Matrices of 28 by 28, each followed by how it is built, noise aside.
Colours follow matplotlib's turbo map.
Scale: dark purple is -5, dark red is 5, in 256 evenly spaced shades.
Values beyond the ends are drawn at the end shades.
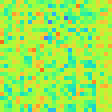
blocks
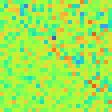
upper triangular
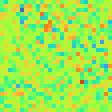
upper triangular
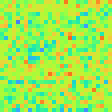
blocks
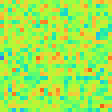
blocks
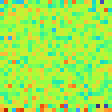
uneven rows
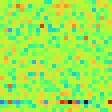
uneven rows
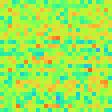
blocks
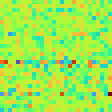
uneven rows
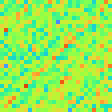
Hankel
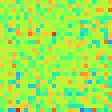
low rank
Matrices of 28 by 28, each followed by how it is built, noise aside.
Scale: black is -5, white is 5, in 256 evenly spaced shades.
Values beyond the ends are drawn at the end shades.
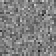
noise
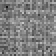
blocks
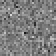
block diagonal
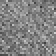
Toeplitz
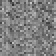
repeating rows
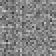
repeating rows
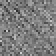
Toeplitz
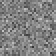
repeating rows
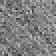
Toeplitz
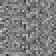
repeating rows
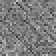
Toeplitz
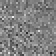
lower triangular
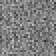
repeating rows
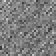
Hankel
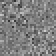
block diagonal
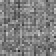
blocks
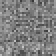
blocks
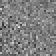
lower triangular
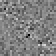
block diagonal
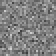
noise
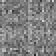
blocks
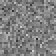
noise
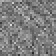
Toeplitz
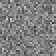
repeating rows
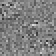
block diagonal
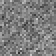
Hankel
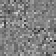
block diagonal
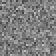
noise
